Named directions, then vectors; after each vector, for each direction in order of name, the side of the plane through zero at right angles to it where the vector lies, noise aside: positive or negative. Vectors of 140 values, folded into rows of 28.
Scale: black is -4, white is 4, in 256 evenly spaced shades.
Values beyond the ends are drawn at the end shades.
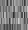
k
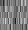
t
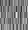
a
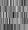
negative, positive, negative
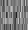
negative, positive, positive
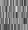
negative, positive, negative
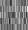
positive, positive, negative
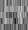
negative, positive, positive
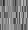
negative, negative, positive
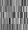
positive, positive, negative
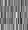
positive, negative, negative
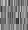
positive, negative, negative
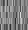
negative, positive, positive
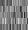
positive, positive, positive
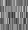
positive, positive, negative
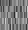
positive, positive, positive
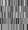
positive, negative, negative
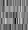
negative, positive, positive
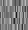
negative, negative, positive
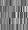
positive, positive, negative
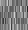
negative, negative, negative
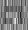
positive, negative, negative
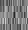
positive, positive, positive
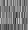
negative, positive, positive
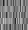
negative, positive, positive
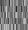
positive, negative, positive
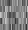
positive, positive, positive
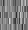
negative, negative, positive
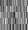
positive, positive, positive
